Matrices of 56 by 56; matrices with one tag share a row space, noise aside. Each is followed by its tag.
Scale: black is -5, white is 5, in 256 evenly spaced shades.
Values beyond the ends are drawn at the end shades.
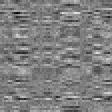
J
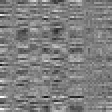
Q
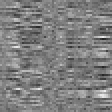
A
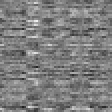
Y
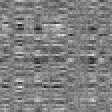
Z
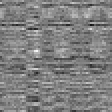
Y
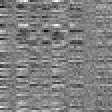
Q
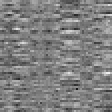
J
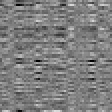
Z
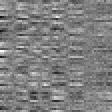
Q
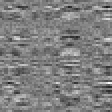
J
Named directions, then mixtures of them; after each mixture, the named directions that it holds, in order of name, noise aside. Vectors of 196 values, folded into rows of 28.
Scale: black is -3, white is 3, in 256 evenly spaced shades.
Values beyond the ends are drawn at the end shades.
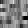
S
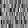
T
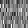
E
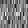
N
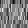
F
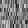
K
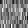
E, F, K.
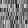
K.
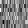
E, K.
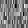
K, N.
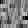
F, S.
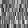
K, T.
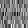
E, K, N.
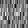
N.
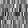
N, T.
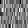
E, F, T.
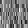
K, T.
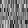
K.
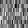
K, N, T.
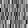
E, K, N.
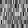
K, N, T.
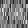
F, N.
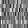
T.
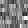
K, S.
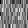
E, F, T.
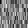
F, K, T.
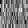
E, K, T.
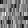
N, S, T.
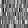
K, T.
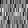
F, N, T.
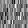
F, N.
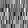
F, N.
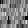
F, N, S.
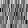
F, K, N.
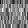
E, F.
